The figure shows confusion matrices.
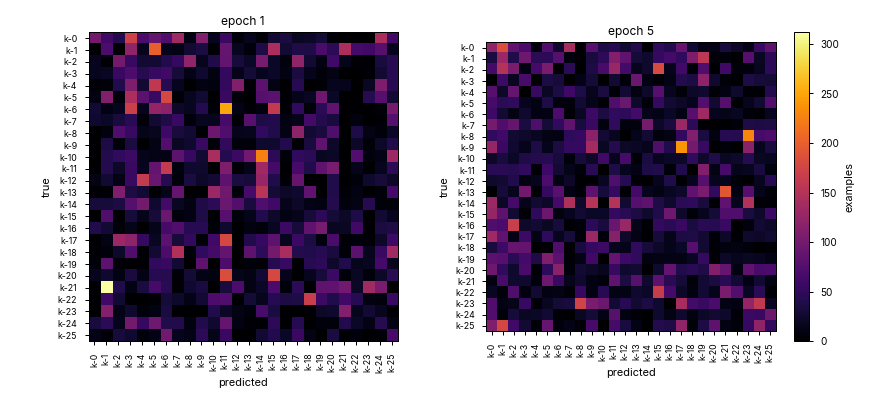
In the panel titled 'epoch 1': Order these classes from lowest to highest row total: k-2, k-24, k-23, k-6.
k-23, k-24, k-2, k-6
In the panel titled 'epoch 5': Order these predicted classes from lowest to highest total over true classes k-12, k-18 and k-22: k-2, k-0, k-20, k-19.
k-20, k-0, k-19, k-2
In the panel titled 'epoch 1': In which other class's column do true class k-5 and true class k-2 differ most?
k-6
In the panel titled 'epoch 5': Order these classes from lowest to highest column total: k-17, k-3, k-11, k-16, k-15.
k-16, k-3, k-15, k-17, k-11
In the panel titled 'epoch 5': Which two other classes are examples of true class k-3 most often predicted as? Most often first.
k-19, k-13
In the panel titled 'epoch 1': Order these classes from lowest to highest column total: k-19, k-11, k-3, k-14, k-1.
k-19, k-1, k-14, k-3, k-11
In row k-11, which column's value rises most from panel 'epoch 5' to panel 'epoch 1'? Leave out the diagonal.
k-6
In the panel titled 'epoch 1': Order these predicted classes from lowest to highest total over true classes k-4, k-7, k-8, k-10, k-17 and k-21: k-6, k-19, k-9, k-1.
k-9, k-19, k-6, k-1
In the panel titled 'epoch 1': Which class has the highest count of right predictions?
k-10
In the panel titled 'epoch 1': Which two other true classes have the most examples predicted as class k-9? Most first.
k-0, k-19
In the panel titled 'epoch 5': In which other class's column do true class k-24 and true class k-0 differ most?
k-1
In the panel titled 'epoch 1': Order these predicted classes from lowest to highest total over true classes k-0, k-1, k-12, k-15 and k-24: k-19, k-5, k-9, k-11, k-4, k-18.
k-18, k-19, k-9, k-4, k-11, k-5
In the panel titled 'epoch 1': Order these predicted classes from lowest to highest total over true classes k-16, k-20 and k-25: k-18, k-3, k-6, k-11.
k-3, k-18, k-6, k-11
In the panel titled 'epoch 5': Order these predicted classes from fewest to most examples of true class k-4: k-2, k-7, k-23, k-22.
k-23, k-22, k-7, k-2
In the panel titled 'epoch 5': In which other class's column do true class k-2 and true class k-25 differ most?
k-15
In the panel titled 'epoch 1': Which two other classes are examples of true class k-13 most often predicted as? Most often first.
k-14, k-10
